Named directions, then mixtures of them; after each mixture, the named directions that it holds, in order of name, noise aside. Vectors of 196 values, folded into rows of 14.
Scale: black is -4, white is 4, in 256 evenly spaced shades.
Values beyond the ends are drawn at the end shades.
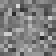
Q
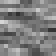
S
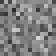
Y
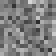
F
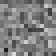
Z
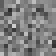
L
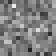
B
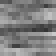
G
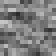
S.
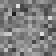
Q.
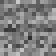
G, L, Q.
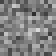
B, Q.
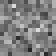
B.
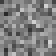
L, Y, Z.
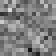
B, S, Y.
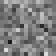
B, Y, Z.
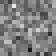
B.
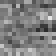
B, G, Q.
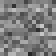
F, S, Z.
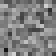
Z.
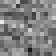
B, L, S.
